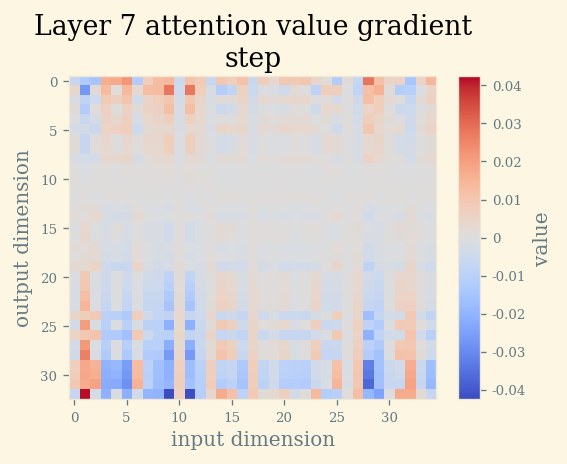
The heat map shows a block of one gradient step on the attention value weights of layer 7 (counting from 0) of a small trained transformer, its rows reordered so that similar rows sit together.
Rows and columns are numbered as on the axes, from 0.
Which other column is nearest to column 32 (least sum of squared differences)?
27
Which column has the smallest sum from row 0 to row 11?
1
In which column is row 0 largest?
28
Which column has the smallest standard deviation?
26
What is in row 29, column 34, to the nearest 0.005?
-0.015
